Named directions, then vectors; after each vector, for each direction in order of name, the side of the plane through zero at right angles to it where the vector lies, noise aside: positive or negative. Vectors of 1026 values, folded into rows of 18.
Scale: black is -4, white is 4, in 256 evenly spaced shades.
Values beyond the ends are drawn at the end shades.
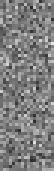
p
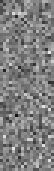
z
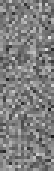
negative, negative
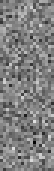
negative, positive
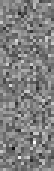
positive, negative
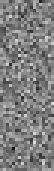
positive, negative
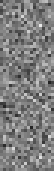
negative, positive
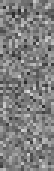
positive, negative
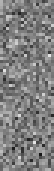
positive, negative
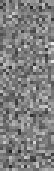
positive, positive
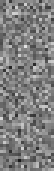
positive, positive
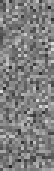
positive, positive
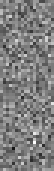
positive, negative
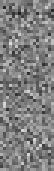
positive, negative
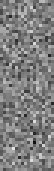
negative, positive
